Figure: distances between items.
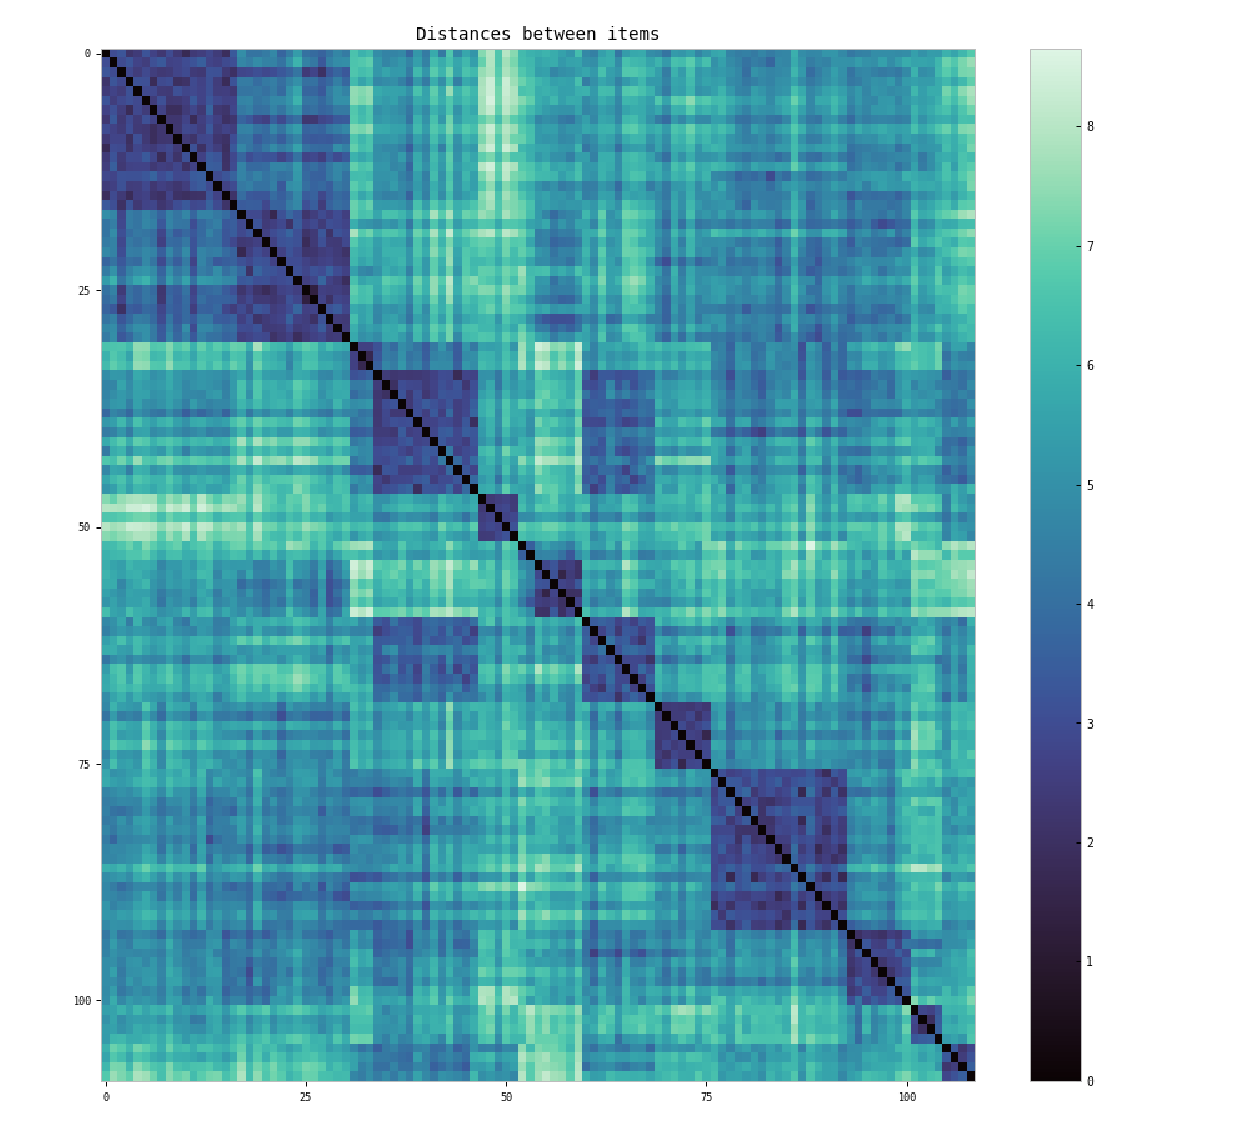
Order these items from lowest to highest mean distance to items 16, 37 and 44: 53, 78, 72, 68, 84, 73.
78, 68, 84, 72, 73, 53
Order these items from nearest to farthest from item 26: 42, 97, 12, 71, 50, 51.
12, 97, 71, 42, 51, 50
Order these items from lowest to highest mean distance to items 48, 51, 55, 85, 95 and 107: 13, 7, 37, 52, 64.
64, 37, 7, 13, 52
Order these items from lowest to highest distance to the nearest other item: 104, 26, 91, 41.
26, 91, 41, 104
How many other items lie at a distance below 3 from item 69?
6
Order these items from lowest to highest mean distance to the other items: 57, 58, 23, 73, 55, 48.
23, 58, 57, 73, 55, 48
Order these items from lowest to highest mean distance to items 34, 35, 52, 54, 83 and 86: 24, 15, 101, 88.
15, 88, 24, 101
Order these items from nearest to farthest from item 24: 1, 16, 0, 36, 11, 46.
11, 16, 0, 1, 36, 46
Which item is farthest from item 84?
52
